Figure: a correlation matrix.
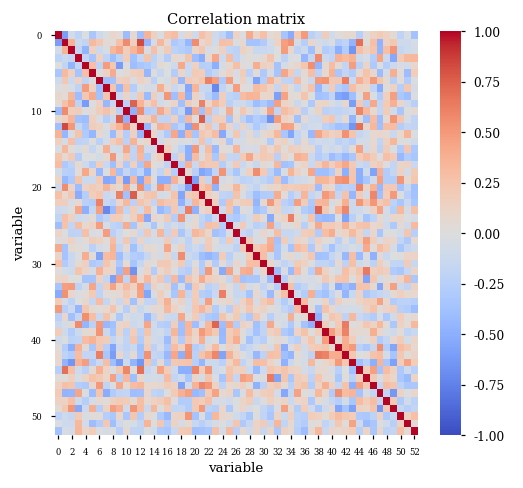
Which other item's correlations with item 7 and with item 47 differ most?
23
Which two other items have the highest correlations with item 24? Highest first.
34, 18
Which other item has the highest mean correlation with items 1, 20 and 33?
12
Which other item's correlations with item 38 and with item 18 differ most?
42
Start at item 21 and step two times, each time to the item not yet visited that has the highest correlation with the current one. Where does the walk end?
9
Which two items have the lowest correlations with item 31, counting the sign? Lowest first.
11, 24
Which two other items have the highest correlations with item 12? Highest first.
1, 44
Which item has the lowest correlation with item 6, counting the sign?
29
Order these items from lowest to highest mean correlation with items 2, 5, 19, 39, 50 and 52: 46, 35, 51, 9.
35, 51, 46, 9
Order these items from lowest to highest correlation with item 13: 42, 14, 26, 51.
14, 26, 51, 42
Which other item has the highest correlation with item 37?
4
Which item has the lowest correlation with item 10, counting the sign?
19
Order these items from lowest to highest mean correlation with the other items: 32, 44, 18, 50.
18, 50, 32, 44
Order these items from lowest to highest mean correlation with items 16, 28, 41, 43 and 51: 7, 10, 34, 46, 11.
11, 46, 34, 10, 7
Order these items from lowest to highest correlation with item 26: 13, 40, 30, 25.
25, 30, 13, 40
